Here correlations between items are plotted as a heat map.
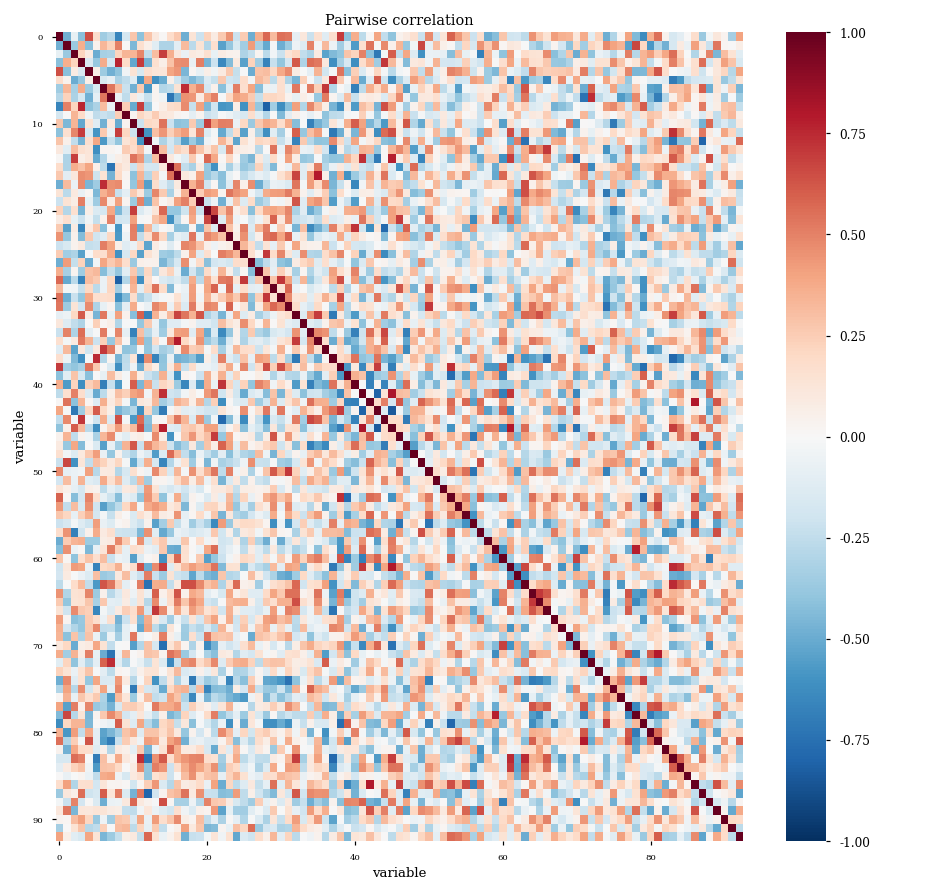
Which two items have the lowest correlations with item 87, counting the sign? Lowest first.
12, 47
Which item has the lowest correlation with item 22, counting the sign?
44
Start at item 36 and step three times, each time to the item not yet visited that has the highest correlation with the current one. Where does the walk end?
63
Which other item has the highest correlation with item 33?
25
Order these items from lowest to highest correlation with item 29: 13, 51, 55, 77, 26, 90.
26, 51, 90, 77, 55, 13
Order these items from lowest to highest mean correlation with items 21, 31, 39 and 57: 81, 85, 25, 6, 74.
74, 81, 6, 25, 85
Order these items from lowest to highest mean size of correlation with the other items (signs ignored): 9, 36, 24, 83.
9, 24, 36, 83
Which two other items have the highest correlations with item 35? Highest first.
16, 32
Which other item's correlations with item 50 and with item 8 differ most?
79
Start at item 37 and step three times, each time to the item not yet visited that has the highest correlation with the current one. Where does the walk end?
38
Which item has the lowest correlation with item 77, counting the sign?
78
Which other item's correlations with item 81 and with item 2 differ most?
53
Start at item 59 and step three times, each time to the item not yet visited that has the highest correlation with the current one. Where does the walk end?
49
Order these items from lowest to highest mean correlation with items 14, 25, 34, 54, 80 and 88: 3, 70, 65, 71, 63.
70, 3, 63, 65, 71
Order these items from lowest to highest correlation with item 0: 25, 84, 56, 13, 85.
56, 84, 85, 13, 25
